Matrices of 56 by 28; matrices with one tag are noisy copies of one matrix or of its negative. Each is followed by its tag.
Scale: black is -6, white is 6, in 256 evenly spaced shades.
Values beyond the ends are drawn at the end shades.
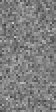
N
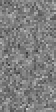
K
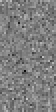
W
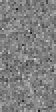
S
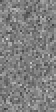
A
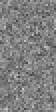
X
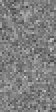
A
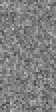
K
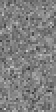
X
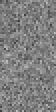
S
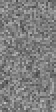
W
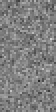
A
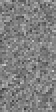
W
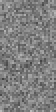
S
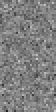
W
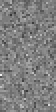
N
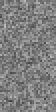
N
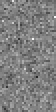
W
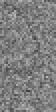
K
